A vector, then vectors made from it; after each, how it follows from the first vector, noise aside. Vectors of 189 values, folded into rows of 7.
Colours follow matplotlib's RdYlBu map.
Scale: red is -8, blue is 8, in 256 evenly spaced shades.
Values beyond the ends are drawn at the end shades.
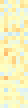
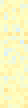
negated, shrunk.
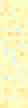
negated, shrunk.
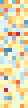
negated, scaled up.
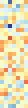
wrapped around, negated, scaled up.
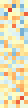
wrapped around, negated, scaled up.
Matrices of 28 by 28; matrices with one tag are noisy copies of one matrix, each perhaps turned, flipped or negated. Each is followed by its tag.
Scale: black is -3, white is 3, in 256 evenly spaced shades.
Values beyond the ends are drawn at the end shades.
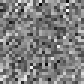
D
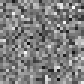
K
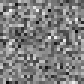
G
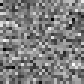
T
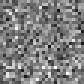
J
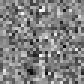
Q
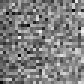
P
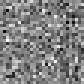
J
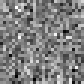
T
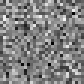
J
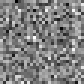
G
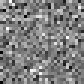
K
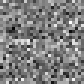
Q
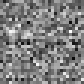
Q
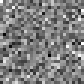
D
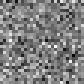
G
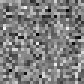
J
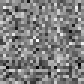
J
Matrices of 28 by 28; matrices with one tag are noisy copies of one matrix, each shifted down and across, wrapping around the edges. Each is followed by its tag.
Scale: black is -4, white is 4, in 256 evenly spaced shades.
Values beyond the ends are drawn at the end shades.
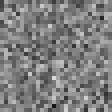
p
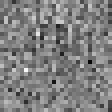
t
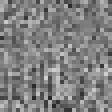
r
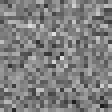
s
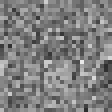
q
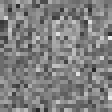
q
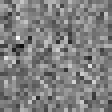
p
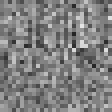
r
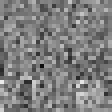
q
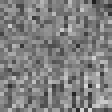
r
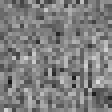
r
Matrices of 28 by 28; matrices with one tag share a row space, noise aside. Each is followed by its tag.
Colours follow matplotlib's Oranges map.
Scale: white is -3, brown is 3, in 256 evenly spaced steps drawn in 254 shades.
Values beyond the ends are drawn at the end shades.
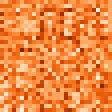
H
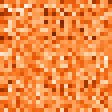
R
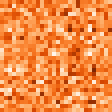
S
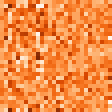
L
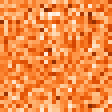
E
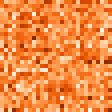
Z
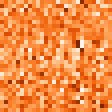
H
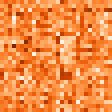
Z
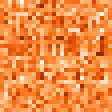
H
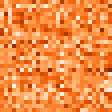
Z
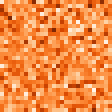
S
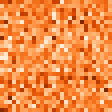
R
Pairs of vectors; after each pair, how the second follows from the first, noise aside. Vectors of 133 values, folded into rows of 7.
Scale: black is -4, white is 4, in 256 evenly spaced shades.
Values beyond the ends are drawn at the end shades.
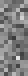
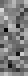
wrapped around, negated.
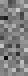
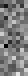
wrapped around.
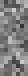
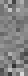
reversed, negated, partly zeroed.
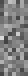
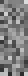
wrapped around, negated.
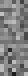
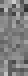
reversed, negated, partly zeroed.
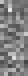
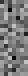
negated.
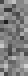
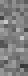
negated, partly zeroed.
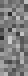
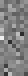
negated, partly zeroed.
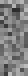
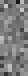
reversed, negated, partly zeroed.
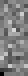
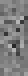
reversed, negated, partly zeroed.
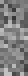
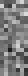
wrapped around.
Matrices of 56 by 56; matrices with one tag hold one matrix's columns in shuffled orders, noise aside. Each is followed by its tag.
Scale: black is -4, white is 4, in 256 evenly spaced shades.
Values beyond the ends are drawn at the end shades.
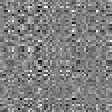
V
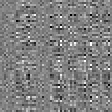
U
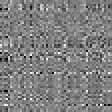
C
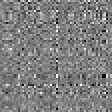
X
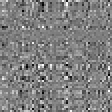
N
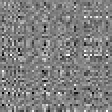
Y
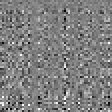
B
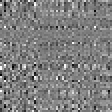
N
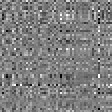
X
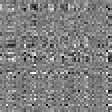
C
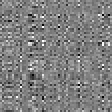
U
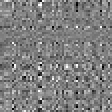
N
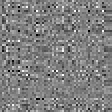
V
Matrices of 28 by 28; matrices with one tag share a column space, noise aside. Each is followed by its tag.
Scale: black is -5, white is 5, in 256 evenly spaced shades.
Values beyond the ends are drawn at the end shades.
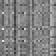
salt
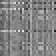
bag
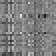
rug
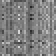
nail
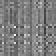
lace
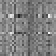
rug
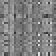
rug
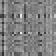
rug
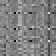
salt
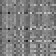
salt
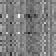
rug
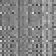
salt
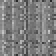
nail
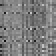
salt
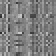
rug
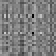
rug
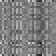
nail
